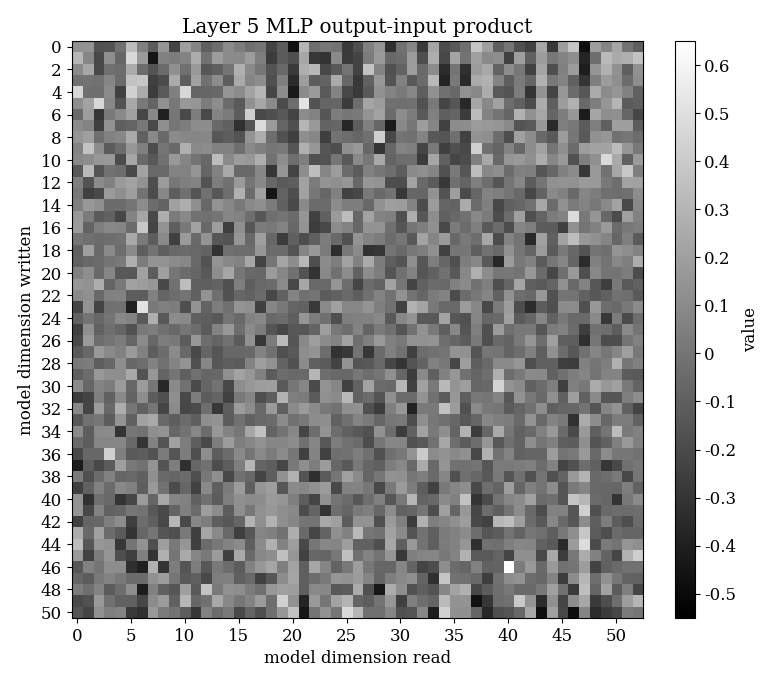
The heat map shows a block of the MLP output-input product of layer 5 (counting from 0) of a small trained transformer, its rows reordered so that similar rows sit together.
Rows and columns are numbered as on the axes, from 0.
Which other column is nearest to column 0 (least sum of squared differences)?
10
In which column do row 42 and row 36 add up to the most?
32
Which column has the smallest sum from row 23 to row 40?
0
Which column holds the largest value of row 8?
28
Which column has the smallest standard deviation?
3
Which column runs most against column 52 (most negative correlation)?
30
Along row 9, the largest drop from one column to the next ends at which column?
38
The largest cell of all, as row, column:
46, 40
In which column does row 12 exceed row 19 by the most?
47
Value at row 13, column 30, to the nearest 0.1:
-0.3
